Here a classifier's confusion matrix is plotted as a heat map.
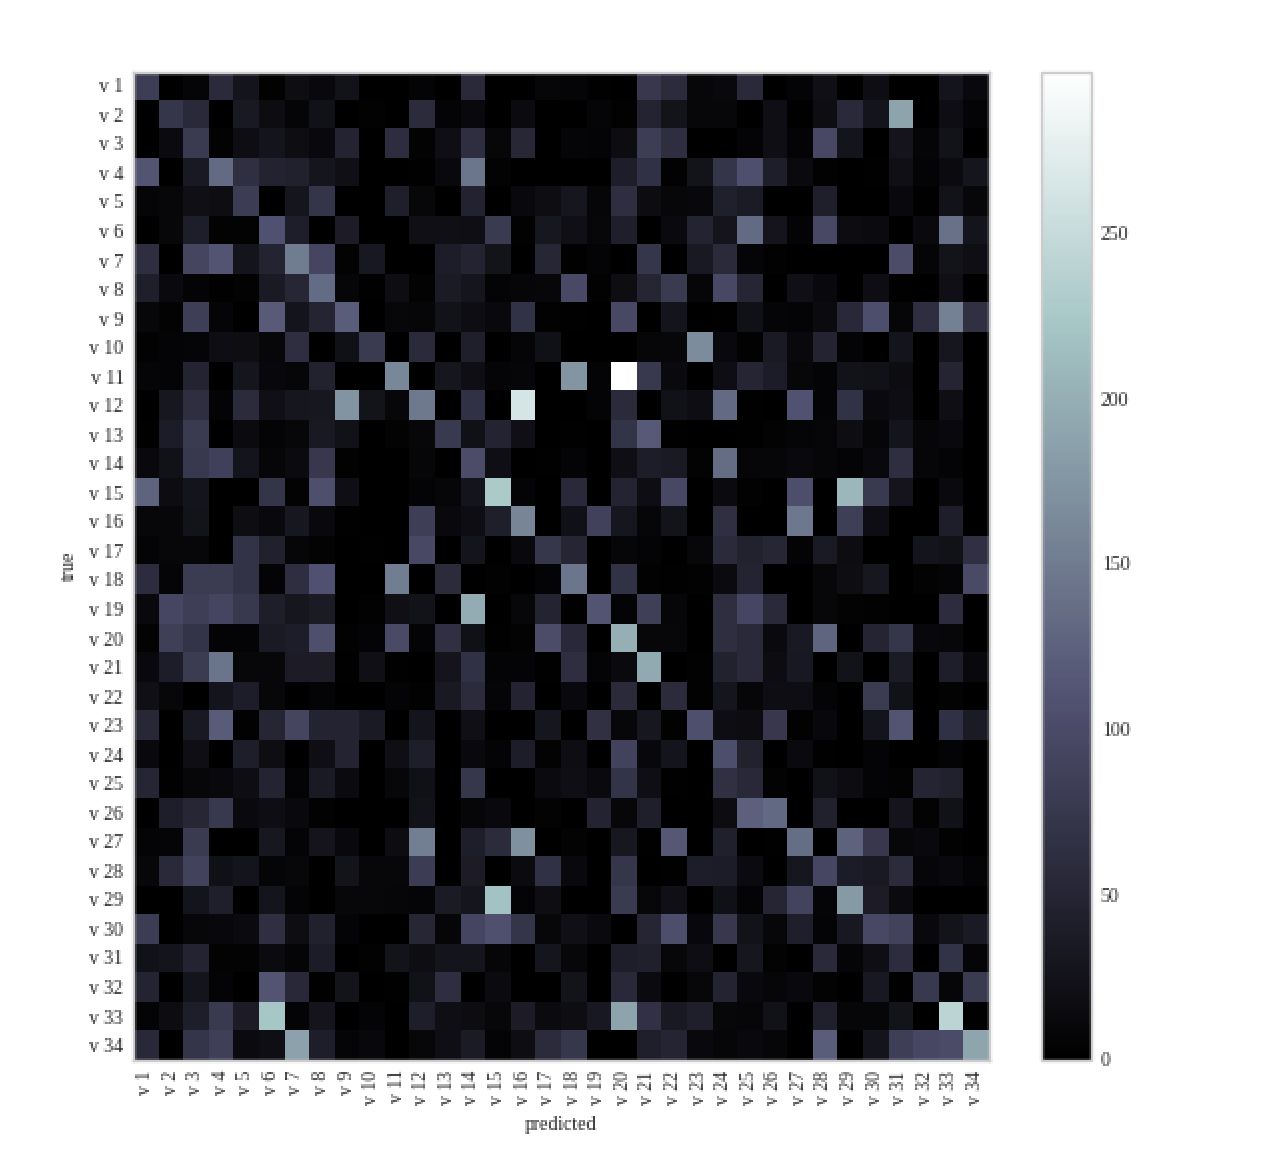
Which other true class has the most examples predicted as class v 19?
v 16
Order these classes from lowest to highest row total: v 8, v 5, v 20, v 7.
v 5, v 8, v 7, v 20
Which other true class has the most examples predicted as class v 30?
v 9
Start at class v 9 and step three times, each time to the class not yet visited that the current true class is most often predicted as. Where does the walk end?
v 25
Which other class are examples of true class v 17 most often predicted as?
v 12
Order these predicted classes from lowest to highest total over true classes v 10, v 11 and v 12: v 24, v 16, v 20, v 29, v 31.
v 31, v 29, v 24, v 16, v 20
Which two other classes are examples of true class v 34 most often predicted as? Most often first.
v 7, v 28
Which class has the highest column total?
v 20
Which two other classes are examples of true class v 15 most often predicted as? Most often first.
v 29, v 1
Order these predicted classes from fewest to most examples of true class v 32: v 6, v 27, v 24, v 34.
v 27, v 24, v 34, v 6
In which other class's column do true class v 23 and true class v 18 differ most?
v 11
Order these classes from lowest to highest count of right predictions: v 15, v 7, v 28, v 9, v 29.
v 28, v 9, v 7, v 29, v 15
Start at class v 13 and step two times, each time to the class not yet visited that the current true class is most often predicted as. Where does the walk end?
v 4
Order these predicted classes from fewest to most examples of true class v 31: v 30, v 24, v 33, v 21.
v 24, v 30, v 21, v 33
